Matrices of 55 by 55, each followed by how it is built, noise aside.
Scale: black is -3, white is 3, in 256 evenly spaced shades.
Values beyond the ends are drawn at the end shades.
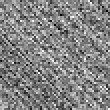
Toeplitz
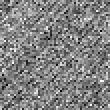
Hankel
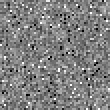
sparse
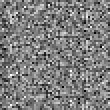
repeating rows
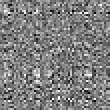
low rank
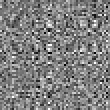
low rank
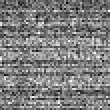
blocks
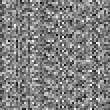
repeating rows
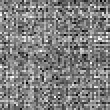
blocks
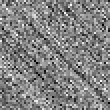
Toeplitz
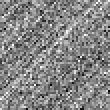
Hankel
